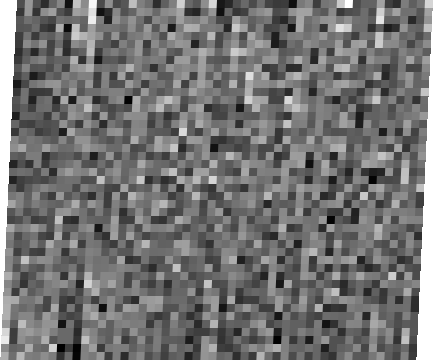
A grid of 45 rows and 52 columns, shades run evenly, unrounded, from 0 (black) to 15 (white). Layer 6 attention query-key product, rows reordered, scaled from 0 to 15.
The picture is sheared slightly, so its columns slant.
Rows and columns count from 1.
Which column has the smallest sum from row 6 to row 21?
1
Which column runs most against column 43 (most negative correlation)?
17
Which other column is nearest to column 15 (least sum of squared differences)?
6
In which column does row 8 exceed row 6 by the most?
33
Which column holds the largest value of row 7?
28
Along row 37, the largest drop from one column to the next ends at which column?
43
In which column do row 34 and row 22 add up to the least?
46
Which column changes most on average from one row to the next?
41
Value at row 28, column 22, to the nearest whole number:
10
